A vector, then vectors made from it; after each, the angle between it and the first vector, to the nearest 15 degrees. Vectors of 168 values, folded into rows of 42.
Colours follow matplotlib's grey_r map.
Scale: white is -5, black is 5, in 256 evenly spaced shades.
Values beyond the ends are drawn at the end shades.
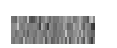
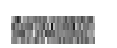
105 degrees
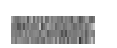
135 degrees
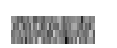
105 degrees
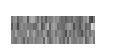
150 degrees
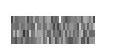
90 degrees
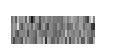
30 degrees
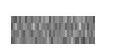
75 degrees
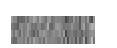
135 degrees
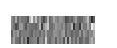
135 degrees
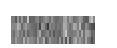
30 degrees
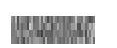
120 degrees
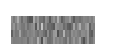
75 degrees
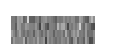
45 degrees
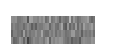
120 degrees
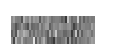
105 degrees
